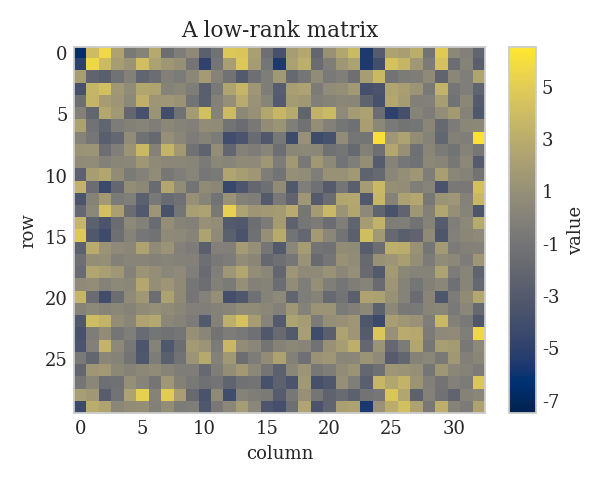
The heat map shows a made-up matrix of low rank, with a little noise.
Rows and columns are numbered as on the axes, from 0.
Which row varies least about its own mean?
21
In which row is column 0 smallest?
0
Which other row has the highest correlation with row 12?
23
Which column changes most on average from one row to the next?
24
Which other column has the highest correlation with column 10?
16
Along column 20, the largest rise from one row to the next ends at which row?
13
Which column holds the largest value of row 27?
32
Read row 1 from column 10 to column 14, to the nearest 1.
-5 -1 2 5 2
